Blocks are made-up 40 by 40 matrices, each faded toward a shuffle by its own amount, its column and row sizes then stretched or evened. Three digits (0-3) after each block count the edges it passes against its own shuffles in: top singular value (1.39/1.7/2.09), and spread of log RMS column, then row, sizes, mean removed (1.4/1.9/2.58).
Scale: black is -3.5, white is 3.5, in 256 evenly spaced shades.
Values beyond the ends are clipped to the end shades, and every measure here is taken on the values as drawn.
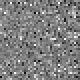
1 1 1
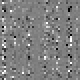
0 3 1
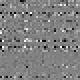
2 1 3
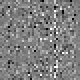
1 2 1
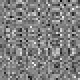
3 2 1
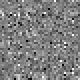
0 2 1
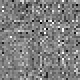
2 2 1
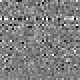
3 0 2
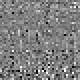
0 2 2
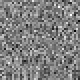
2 0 0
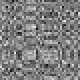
3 0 1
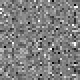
2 1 0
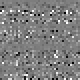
0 1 3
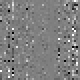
0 3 0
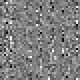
0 3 0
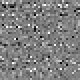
2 1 2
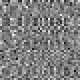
3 0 2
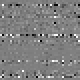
2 1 3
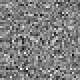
1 0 1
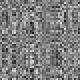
3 3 1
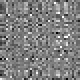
3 2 1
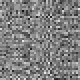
2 0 1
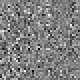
0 2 1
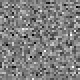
1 0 1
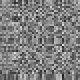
3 2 0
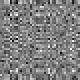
3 2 1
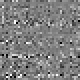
0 2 3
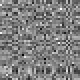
3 0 1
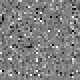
0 1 1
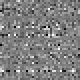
1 2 3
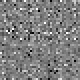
1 1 2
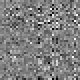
2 2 2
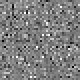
1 0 1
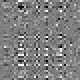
3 3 2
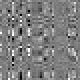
3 3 1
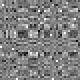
3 0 2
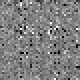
1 2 1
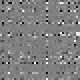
1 2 3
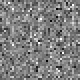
1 1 0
